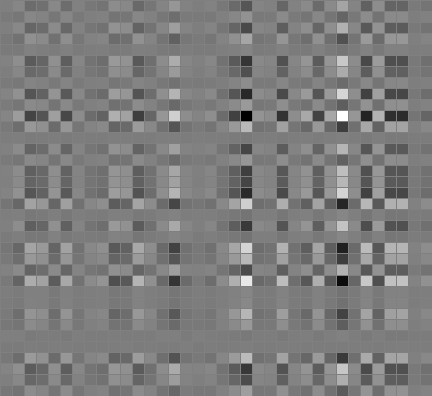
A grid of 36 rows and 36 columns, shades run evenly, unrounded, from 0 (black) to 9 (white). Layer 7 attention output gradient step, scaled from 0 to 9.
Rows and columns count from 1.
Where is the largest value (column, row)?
29, 11
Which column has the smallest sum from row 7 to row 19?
21
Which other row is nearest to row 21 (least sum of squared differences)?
34
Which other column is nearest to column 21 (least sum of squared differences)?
31
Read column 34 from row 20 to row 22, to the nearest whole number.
4 3 4
